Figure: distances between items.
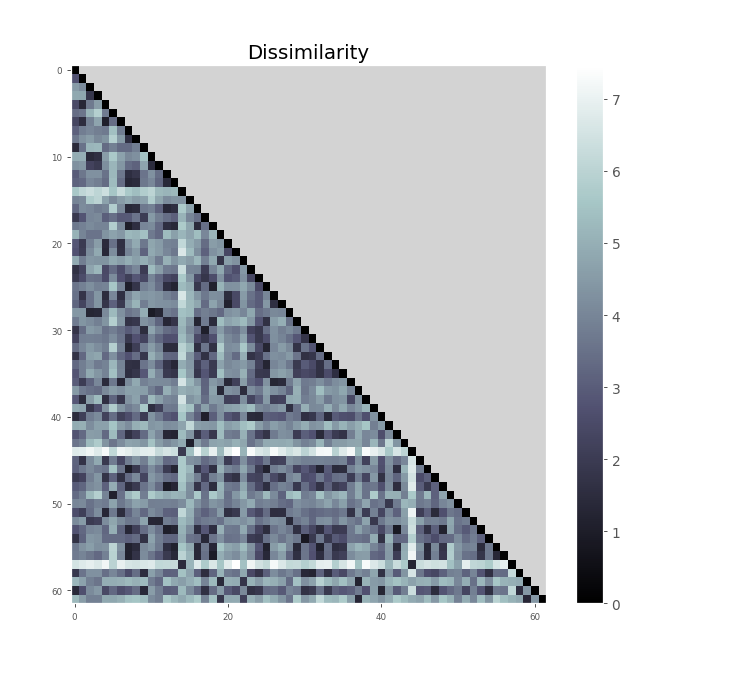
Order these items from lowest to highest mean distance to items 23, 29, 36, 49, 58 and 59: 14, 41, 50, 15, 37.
37, 50, 15, 41, 14
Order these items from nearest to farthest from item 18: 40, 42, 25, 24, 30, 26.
25, 42, 24, 40, 30, 26
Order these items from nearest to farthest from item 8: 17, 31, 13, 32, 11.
13, 32, 31, 11, 17
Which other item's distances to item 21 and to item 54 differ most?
30
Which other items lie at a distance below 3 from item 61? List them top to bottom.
19, 22, 37, 59
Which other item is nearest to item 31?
58
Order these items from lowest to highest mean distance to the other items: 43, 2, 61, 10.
2, 10, 43, 61
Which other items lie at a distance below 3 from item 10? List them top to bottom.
2, 3, 11, 28, 39, 52
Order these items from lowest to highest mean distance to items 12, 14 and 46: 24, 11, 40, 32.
32, 24, 40, 11
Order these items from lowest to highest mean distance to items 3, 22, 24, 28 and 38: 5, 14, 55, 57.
55, 5, 14, 57
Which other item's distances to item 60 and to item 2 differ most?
9
